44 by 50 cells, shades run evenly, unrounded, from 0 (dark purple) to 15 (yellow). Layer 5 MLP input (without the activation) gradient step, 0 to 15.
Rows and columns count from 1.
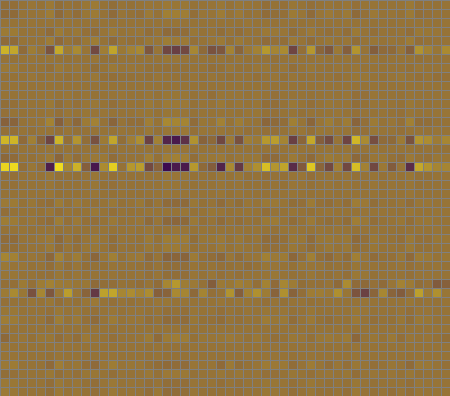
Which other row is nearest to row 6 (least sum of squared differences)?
16
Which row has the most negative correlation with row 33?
9
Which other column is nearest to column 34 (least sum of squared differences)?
44
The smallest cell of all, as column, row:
19, 19
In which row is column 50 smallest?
32
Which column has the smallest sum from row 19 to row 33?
11
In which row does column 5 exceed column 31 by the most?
33
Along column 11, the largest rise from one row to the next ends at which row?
20
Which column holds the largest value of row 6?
1
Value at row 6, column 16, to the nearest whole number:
9
